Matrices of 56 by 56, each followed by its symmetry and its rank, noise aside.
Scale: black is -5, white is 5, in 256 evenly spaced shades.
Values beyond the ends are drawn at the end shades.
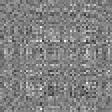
no symmetry, rank four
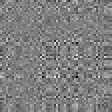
symmetric, rank three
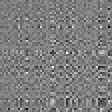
symmetric, rank four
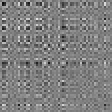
symmetric, rank two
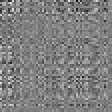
no symmetry, rank three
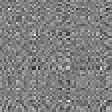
symmetric, rank three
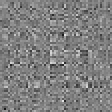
no symmetry, rank three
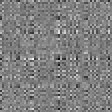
symmetric, rank two
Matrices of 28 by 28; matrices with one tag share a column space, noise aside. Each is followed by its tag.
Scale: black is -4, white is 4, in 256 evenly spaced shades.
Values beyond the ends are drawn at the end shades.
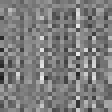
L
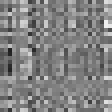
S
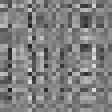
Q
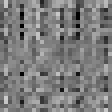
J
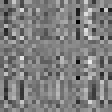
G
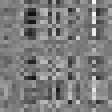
G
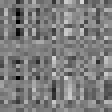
G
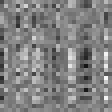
Q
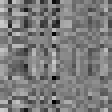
S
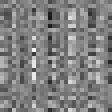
L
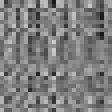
J
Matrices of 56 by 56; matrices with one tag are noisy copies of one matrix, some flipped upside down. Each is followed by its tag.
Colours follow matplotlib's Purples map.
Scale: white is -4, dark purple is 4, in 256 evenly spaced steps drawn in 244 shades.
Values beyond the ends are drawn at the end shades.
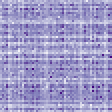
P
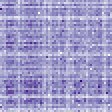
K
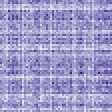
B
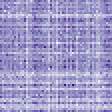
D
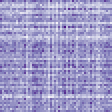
D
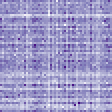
D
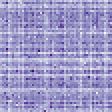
P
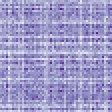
P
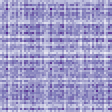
P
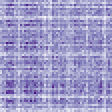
K
